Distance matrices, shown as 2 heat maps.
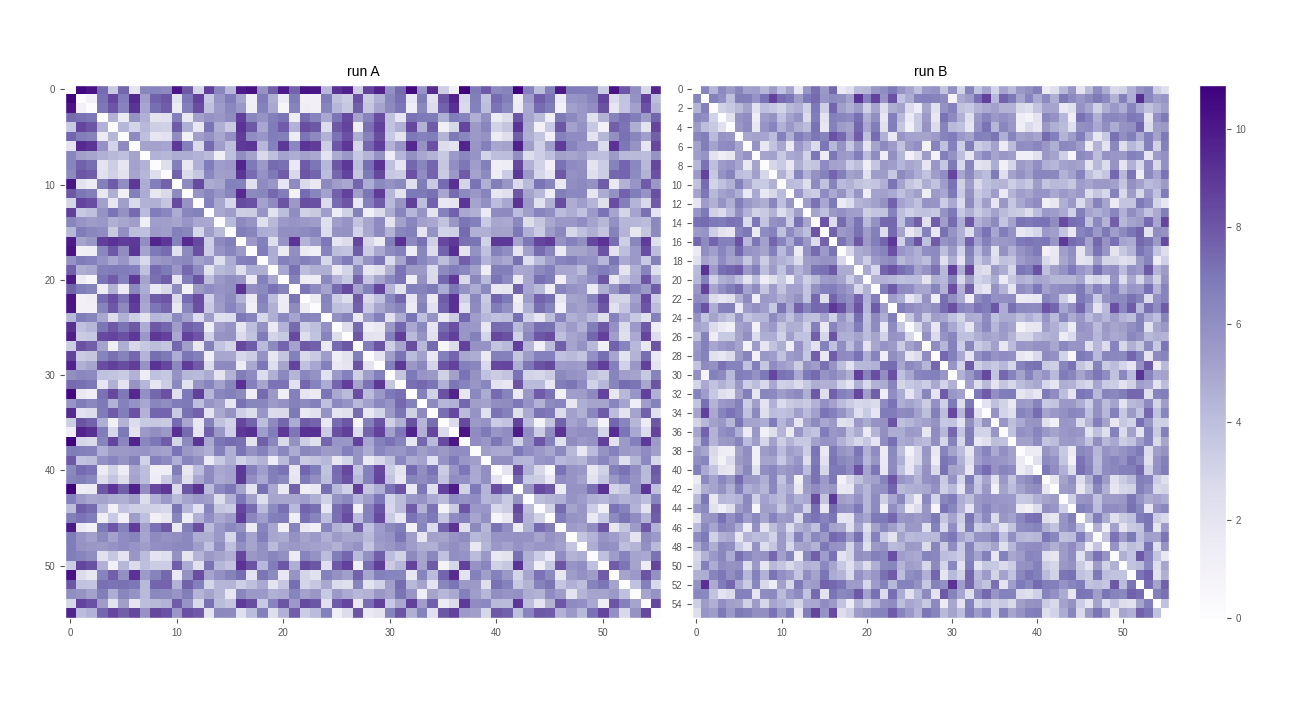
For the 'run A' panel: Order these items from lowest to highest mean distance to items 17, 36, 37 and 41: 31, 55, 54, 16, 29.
31, 54, 55, 29, 16
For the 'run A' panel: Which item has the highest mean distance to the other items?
0
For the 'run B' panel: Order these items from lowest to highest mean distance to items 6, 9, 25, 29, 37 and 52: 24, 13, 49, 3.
13, 24, 3, 49
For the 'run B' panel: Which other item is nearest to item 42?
35
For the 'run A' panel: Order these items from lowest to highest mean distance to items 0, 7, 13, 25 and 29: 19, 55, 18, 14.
19, 55, 14, 18
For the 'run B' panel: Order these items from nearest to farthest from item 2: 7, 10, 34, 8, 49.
7, 10, 8, 34, 49
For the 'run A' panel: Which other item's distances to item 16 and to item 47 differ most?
33
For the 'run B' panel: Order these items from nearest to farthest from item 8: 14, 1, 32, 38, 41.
14, 41, 38, 32, 1
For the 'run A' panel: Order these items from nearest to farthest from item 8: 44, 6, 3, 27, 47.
3, 44, 27, 6, 47
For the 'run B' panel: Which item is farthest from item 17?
23
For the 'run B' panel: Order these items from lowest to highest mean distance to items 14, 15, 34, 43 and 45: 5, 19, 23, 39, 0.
0, 39, 19, 5, 23
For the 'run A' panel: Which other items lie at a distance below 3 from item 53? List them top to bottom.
15, 33, 47
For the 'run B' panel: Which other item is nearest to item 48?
46
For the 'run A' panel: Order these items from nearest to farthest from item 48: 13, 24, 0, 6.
13, 24, 6, 0
